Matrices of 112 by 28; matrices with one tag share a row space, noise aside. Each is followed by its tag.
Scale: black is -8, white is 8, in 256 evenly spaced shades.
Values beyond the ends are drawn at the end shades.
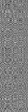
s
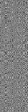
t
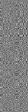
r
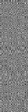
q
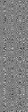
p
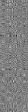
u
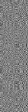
r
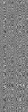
p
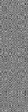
q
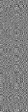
r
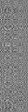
s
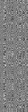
p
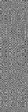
q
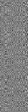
t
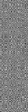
q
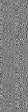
r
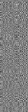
r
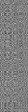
s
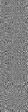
t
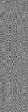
u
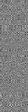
q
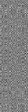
q
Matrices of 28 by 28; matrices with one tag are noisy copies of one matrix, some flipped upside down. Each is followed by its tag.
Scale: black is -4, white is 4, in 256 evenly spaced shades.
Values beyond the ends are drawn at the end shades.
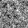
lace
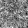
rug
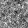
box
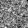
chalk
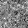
box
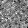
chalk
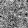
rug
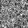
chalk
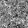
box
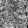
rug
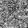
rug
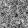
box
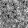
lace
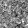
box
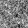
box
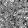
rug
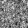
chalk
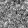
box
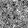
lace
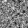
chalk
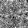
rug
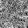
rug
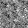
lace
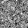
chalk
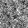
lace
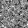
chalk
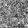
box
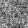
box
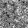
lace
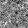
box
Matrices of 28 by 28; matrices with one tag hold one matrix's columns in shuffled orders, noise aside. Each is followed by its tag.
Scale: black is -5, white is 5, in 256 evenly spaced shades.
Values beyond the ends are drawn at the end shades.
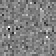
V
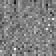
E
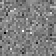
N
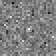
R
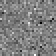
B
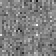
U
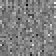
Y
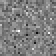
N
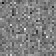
R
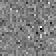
V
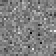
N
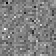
R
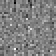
E
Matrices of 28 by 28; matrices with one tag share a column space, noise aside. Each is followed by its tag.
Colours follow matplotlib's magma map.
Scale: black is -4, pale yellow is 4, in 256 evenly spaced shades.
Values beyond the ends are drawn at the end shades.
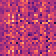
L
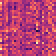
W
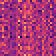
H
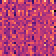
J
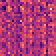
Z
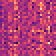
W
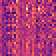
Z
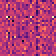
H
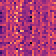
W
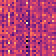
L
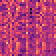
Z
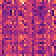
J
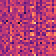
L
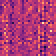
L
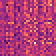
L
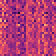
Z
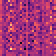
W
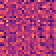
H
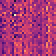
Z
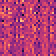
Z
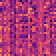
Z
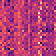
W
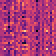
W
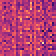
W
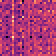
H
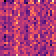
J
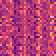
H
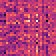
L
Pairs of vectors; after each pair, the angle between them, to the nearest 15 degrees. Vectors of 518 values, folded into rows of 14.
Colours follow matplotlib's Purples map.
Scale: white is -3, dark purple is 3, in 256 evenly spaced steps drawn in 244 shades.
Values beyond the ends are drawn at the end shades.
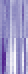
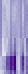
150 degrees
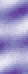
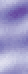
30 degrees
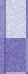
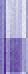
30 degrees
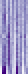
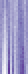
105 degrees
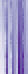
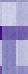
90 degrees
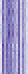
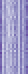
165 degrees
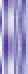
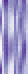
15 degrees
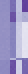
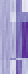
165 degrees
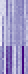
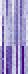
30 degrees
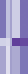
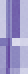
165 degrees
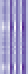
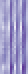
15 degrees
